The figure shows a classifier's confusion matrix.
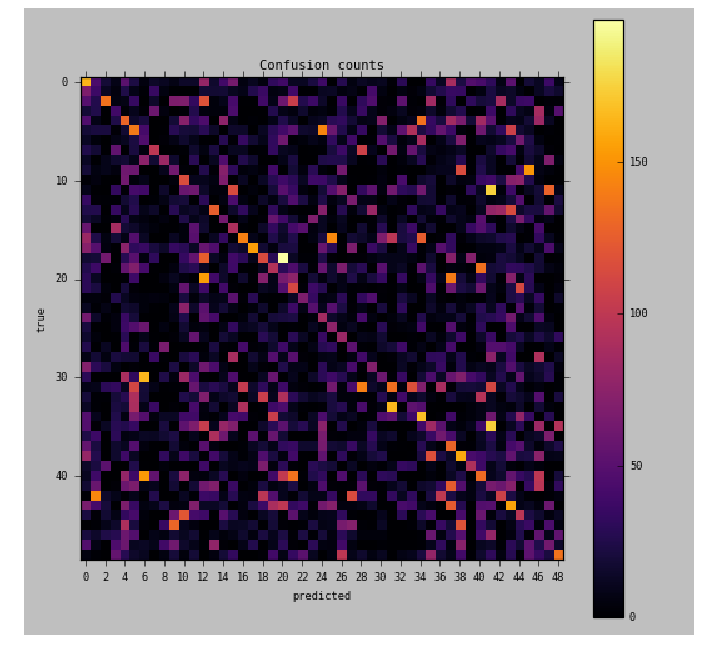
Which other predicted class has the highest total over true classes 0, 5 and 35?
24
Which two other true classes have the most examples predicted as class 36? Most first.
42, 31
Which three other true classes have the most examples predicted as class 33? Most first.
31, 5, 7
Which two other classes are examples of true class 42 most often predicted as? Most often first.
1, 27
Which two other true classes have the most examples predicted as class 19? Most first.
34, 43
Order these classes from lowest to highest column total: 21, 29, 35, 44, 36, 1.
29, 36, 1, 35, 44, 21
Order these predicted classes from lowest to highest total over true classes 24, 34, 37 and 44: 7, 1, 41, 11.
7, 1, 11, 41
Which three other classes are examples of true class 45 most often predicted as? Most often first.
9, 38, 4
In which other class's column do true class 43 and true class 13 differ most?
37
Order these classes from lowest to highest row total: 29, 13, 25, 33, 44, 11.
25, 29, 33, 44, 13, 11
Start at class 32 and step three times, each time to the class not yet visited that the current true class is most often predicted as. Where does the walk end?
12
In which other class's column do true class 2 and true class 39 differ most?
21
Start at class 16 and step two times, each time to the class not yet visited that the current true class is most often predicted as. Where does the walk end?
6
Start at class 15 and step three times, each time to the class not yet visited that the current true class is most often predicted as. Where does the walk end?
41
